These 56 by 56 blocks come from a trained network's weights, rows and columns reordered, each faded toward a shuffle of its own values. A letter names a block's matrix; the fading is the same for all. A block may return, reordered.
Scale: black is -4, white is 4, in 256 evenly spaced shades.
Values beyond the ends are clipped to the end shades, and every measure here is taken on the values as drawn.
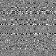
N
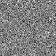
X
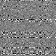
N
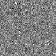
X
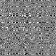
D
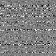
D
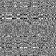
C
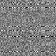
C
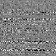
D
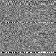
C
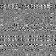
D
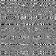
N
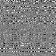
D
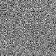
X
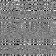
N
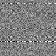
C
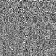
X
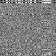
C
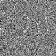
X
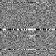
C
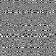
N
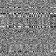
C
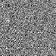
X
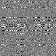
N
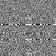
C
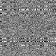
C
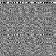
C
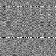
C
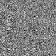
X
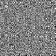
X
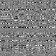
D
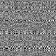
C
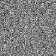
X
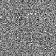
X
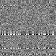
C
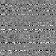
N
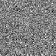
X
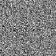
X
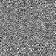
X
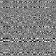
N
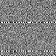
C
